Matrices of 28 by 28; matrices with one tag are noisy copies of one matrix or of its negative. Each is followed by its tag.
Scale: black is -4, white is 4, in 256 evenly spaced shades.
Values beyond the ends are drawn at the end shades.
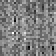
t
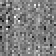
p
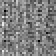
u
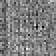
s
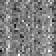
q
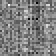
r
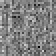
p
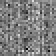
r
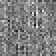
s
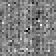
r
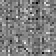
r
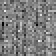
u
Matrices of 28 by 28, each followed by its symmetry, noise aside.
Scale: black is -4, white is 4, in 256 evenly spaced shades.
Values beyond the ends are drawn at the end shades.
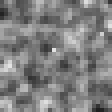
symmetric across the other diagonal.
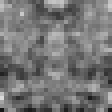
mirrored left to right.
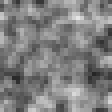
antisymmetric.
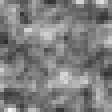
same after a half turn.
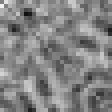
symmetric.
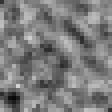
symmetric across the other diagonal.
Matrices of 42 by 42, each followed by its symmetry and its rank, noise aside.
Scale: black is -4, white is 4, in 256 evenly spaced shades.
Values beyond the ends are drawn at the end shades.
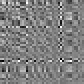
no symmetry, rank two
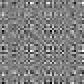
antisymmetric, rank two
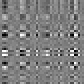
no symmetry, rank one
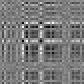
symmetric, rank one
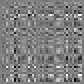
antisymmetric, rank two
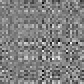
no symmetry, rank three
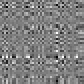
no symmetry, rank two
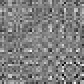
symmetric, rank three
